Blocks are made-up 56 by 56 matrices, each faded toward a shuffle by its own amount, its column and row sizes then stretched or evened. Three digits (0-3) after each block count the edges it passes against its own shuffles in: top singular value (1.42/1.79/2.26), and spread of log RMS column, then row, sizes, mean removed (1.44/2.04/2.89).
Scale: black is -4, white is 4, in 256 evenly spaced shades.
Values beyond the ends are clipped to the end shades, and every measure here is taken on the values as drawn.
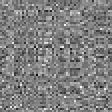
3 0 2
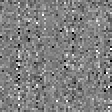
0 2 0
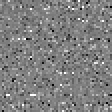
0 0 1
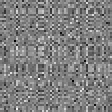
3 2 0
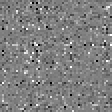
0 1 1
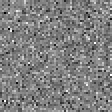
1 0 0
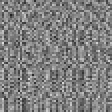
3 2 1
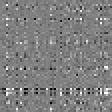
3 2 2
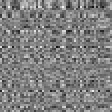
3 1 3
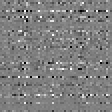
2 1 3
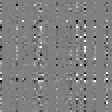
3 3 2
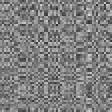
3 2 2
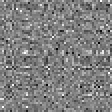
3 1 1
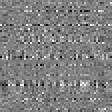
3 0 3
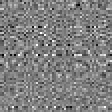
3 0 2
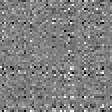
3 2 2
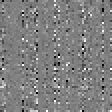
1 3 1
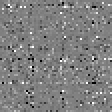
0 1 2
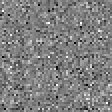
1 1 1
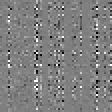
3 3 2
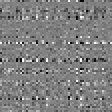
3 2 3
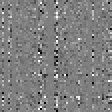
1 3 1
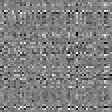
3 2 3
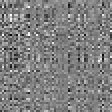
3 3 2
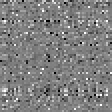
2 0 2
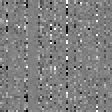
1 3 1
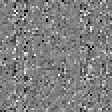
2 2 0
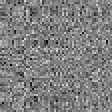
3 1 0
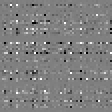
2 2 3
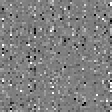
1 2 0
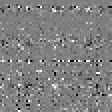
1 1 3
